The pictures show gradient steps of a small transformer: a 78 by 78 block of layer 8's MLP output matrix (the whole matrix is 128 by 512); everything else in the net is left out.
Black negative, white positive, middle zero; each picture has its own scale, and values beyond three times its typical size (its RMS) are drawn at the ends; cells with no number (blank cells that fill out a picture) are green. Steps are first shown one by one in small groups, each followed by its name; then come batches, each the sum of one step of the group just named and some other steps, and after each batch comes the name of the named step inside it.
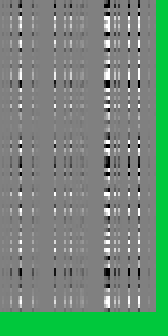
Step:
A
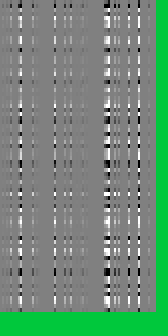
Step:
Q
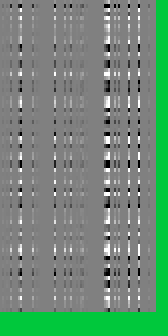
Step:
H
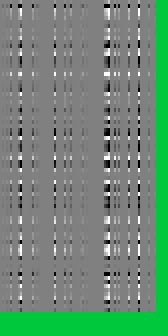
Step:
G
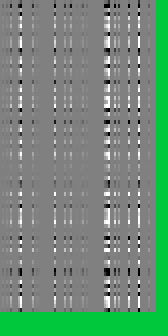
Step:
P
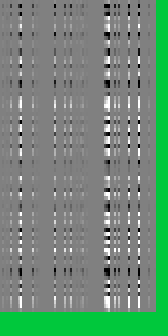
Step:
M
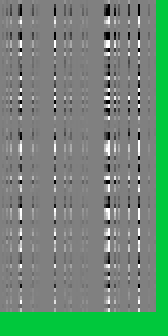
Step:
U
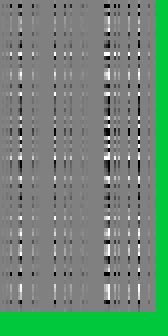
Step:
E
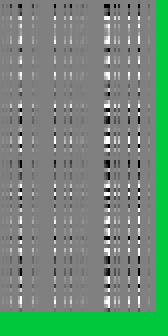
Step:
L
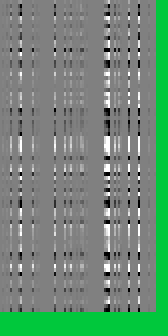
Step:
U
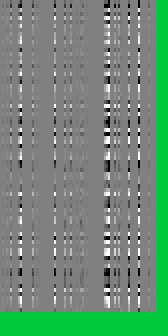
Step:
Q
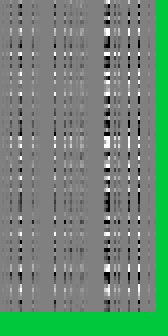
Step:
E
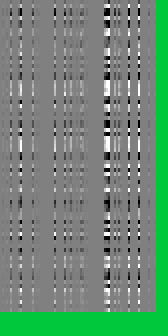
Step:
U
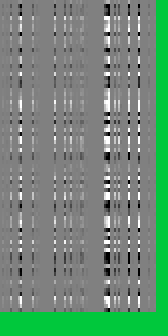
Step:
M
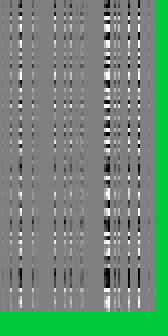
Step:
A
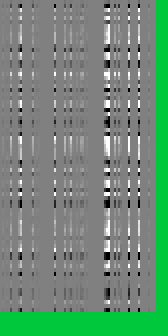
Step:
H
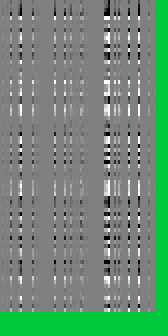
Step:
L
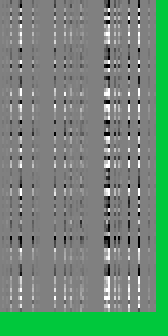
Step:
P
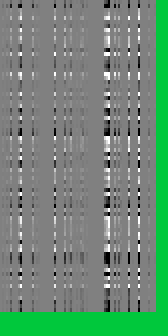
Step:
G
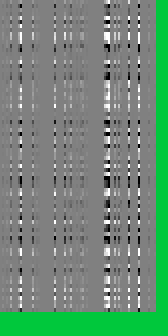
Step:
P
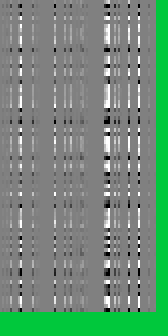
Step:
P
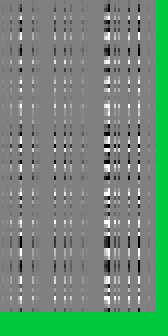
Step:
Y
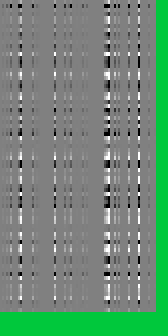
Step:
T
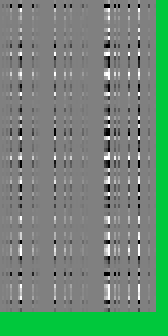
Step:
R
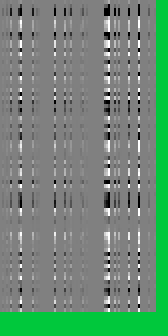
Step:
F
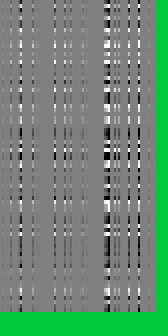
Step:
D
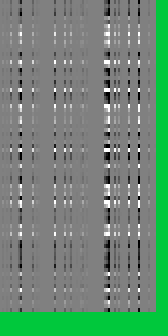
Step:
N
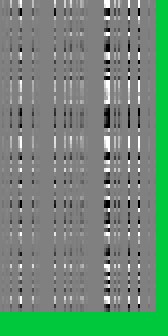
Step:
F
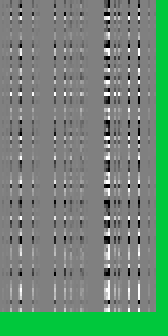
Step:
R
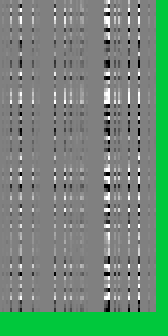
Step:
R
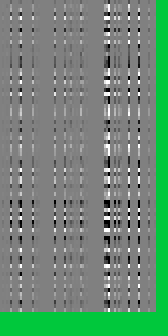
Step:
R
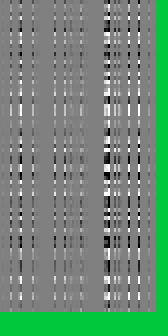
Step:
Y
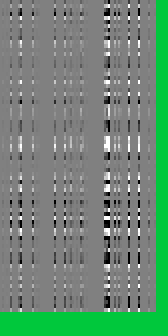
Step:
F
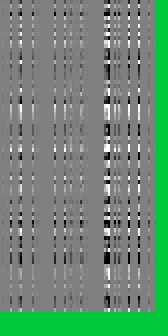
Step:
N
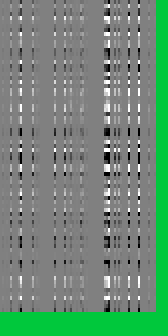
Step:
Y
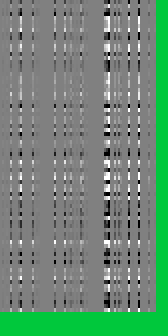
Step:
F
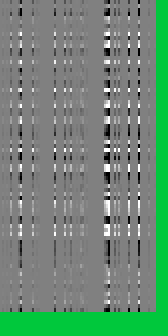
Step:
N
